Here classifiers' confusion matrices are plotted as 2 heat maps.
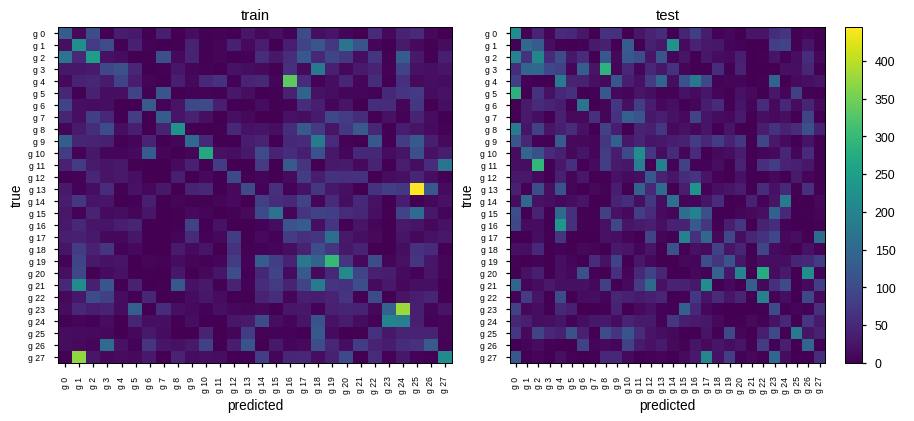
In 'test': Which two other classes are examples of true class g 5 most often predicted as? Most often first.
g 0, g 8
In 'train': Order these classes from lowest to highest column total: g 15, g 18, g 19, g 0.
g 15, g 0, g 19, g 18
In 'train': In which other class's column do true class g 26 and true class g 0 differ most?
g 3
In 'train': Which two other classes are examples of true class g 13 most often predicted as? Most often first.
g 25, g 26
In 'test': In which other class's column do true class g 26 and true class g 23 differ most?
g 15
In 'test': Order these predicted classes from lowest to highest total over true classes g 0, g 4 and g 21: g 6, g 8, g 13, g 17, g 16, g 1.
g 1, g 6, g 8, g 13, g 16, g 17
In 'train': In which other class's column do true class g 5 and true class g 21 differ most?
g 1
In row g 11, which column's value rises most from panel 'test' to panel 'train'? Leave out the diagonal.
g 27
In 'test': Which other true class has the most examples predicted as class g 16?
g 13
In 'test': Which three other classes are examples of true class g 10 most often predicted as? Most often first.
g 11, g 1, g 2
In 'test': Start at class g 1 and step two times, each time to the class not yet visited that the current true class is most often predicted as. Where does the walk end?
g 24
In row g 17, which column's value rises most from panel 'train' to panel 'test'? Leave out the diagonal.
g 15
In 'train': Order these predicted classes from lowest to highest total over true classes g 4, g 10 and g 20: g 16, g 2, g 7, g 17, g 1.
g 7, g 2, g 1, g 17, g 16
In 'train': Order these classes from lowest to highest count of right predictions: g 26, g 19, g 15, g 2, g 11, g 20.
g 11, g 26, g 15, g 20, g 2, g 19
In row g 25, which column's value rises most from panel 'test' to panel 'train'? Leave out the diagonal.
g 18
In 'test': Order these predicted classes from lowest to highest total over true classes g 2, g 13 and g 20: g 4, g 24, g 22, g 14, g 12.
g 14, g 24, g 12, g 4, g 22
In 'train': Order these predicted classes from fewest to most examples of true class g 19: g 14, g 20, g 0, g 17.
g 0, g 20, g 14, g 17
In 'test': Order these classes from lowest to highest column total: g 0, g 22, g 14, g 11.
g 14, g 22, g 11, g 0
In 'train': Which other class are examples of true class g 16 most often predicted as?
g 17
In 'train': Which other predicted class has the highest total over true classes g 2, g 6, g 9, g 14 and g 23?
g 24
